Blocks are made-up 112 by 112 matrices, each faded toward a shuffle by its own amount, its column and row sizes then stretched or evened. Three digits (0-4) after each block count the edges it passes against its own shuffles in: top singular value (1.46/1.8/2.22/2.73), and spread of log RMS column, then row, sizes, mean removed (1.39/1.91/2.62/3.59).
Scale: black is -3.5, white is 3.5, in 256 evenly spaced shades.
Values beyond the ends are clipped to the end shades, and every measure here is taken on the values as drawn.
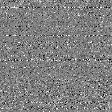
2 0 3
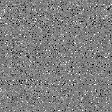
2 0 3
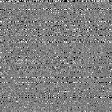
4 1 4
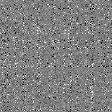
2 3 3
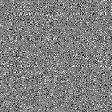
3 0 2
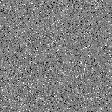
2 0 0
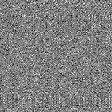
3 0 1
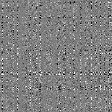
3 4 3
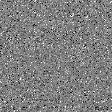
1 1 2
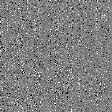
1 3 0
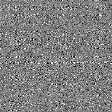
2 1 3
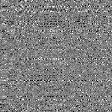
3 0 3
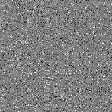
3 0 0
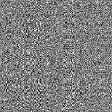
3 3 1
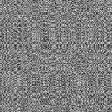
4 2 1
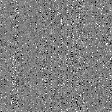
2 3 0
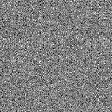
3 1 0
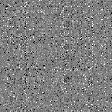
3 2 1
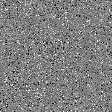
0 1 1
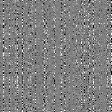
4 4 1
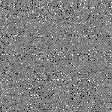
2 1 2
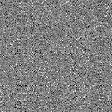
3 1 1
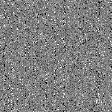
1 3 0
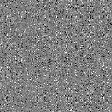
3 2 0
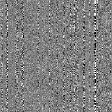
3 4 0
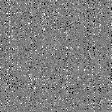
1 3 2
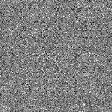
2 1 1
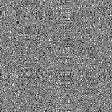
3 2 1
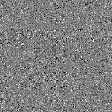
2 1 1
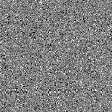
2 1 1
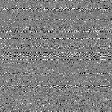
4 0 4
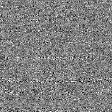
1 1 3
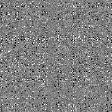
2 3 3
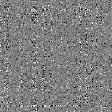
2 3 2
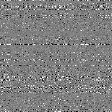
3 1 4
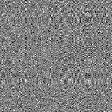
4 2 0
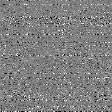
0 1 4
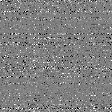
0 1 4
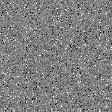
1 2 1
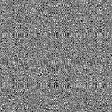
4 2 1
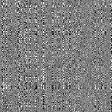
4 4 2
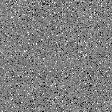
1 1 1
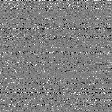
3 0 4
